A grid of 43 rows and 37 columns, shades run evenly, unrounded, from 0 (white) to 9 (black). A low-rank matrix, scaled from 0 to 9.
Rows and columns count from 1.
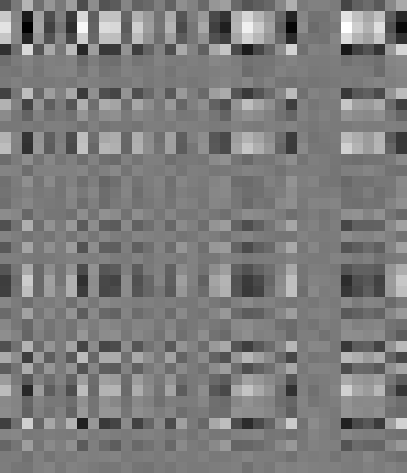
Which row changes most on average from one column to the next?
3
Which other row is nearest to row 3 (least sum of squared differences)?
2
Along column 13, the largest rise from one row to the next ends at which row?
5
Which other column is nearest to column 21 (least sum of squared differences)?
7
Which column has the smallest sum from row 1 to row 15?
32
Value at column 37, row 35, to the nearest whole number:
6
